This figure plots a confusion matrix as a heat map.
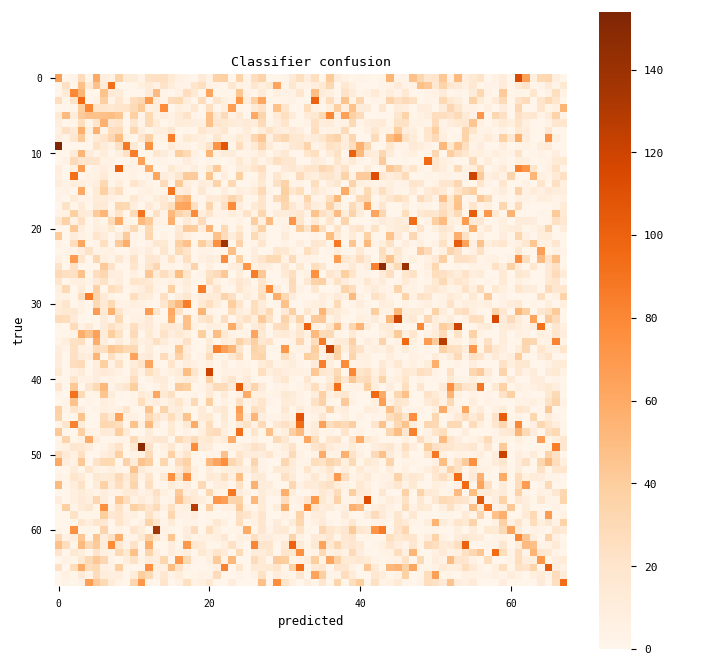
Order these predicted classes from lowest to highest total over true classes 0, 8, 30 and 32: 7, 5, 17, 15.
7, 5, 17, 15
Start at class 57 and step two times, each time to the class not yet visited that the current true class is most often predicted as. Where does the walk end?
55
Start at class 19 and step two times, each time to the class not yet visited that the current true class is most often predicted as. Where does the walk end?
24
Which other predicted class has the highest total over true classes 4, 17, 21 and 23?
53
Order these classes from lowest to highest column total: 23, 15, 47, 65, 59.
47, 23, 65, 15, 59
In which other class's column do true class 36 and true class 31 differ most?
21
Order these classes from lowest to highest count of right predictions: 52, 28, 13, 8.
52, 8, 13, 28
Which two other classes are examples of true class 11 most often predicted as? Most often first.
49, 43
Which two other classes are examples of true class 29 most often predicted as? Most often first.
4, 39
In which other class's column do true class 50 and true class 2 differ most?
59
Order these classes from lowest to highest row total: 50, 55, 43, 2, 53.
43, 2, 55, 50, 53
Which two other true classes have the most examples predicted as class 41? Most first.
56, 17
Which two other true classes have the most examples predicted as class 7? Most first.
1, 62
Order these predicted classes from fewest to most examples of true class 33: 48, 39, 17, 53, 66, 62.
62, 66, 39, 17, 48, 53
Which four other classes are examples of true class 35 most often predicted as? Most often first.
51, 46, 66, 49
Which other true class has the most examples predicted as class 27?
3
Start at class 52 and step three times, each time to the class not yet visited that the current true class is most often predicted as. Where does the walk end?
20
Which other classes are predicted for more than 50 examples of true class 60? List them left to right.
2, 13, 25, 42, 43
